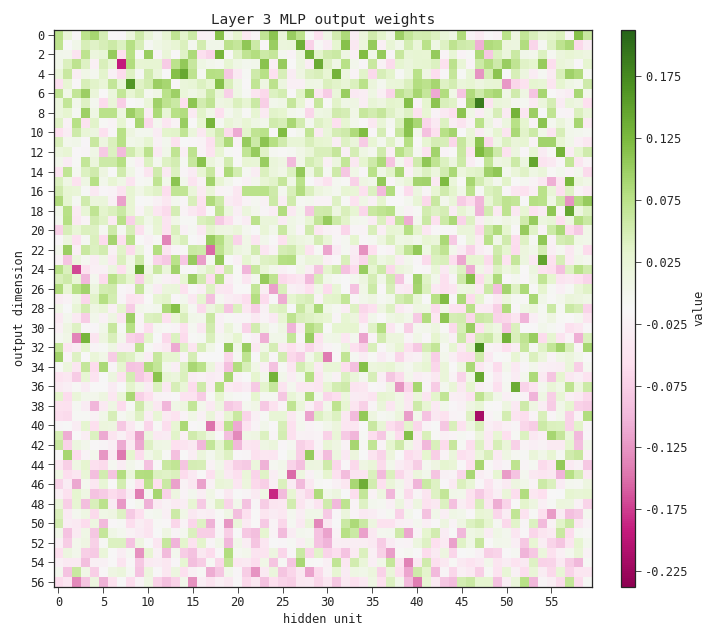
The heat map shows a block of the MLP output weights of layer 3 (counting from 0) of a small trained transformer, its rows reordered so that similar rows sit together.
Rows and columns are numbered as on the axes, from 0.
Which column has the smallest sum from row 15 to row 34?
12
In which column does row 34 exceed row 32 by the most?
34
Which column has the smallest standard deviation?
35
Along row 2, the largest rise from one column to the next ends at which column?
18
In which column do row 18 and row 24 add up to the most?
57
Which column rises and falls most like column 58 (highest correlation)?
9
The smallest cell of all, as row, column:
39, 47
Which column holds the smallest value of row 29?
52
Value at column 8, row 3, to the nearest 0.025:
0.075
